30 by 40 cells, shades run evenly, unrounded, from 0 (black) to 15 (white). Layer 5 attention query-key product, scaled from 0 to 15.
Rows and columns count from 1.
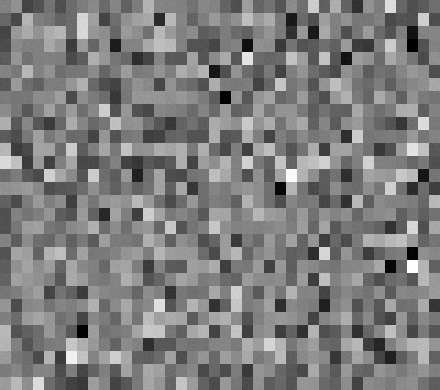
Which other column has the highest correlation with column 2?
30
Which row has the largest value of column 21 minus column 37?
10
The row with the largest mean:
12
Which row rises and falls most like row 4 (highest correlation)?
20
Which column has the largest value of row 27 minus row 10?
37
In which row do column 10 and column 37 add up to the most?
9
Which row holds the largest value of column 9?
14
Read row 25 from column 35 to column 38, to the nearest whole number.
5 4 9 6
